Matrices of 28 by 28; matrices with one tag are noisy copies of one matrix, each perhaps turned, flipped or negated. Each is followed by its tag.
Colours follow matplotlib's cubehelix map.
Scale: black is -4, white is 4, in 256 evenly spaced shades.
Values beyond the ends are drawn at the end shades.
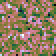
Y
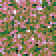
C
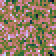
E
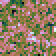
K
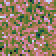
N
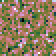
Y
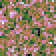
K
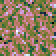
K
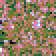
K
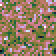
E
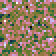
C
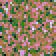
Y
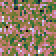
C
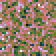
C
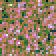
N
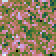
E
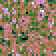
K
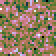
N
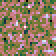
C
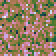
C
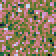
N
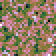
N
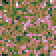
E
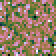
N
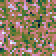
K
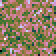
E
